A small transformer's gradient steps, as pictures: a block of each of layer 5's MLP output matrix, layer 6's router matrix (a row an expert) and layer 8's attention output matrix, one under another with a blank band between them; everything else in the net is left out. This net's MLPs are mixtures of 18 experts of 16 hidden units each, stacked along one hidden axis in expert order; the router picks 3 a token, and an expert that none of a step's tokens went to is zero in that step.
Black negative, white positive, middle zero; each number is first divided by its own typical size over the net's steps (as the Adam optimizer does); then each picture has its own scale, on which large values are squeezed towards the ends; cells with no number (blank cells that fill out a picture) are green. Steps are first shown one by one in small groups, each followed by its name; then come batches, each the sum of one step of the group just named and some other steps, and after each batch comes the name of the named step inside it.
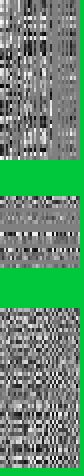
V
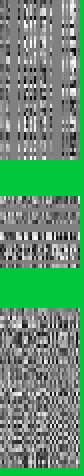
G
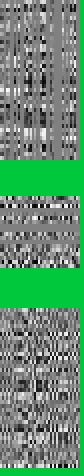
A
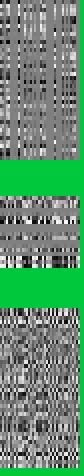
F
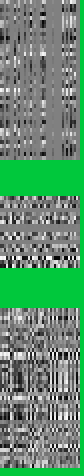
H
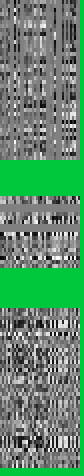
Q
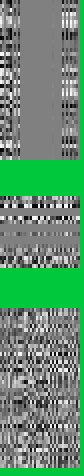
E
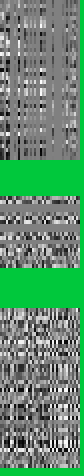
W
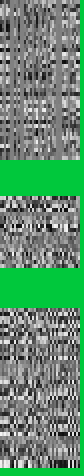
A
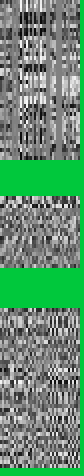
E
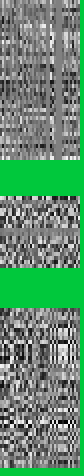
Q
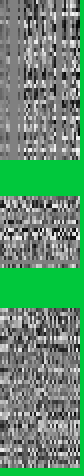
G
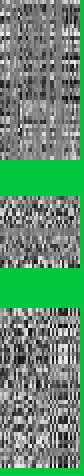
A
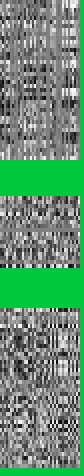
G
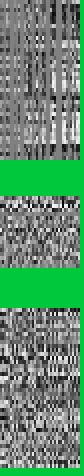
A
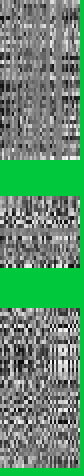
Q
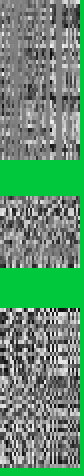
W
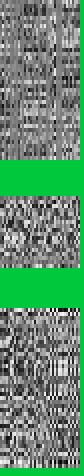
W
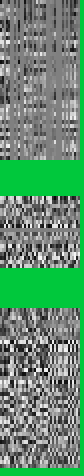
Q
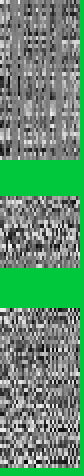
V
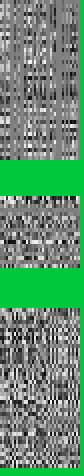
Q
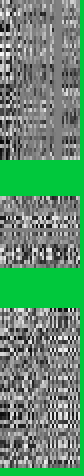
H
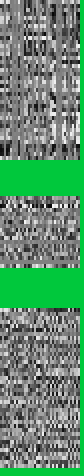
V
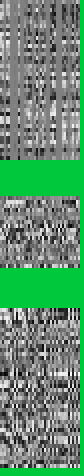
W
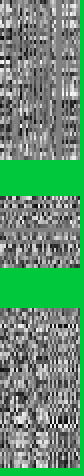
E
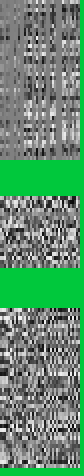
H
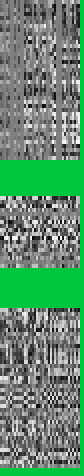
Q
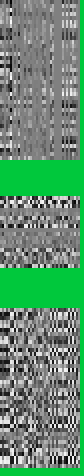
E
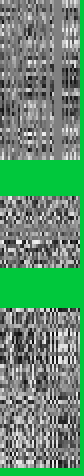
A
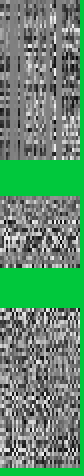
W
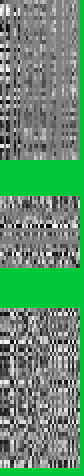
A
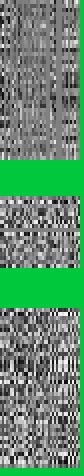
Q
